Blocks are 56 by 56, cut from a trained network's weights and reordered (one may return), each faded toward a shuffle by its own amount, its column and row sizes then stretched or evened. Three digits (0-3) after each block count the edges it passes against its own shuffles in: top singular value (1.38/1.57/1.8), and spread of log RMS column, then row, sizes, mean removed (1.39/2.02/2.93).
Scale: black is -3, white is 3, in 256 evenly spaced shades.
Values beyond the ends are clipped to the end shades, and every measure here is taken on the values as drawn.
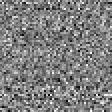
3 0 2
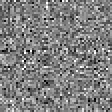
3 1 1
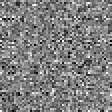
2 1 2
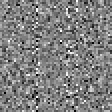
2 2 0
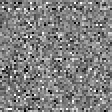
0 1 2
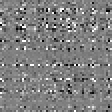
2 2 3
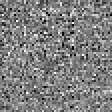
0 1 1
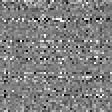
0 1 3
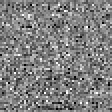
0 0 2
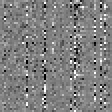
1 3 1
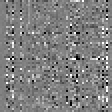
2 3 2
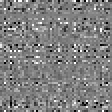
2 2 3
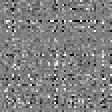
2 2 3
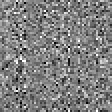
3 2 0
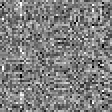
3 1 0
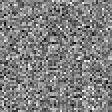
3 0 0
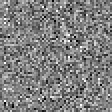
2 1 0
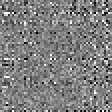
3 2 2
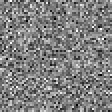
3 0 1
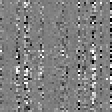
2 3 1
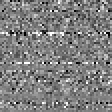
0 0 3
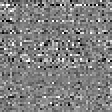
2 1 3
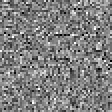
2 0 1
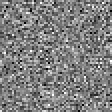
2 0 0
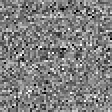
1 0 1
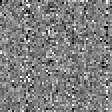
0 2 0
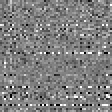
2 1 3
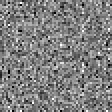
1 1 0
